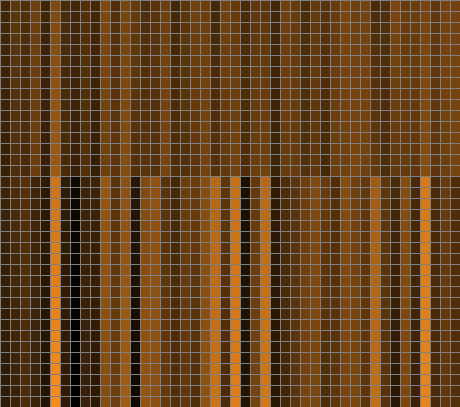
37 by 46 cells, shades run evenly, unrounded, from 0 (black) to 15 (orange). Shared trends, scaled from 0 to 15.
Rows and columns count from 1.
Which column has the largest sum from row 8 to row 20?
6
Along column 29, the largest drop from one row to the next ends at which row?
17
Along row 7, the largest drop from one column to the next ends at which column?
7
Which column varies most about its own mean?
22
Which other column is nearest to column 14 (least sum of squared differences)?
25
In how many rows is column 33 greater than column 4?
21
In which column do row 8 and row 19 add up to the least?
8
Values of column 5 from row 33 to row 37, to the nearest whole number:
2 2 2 2 2
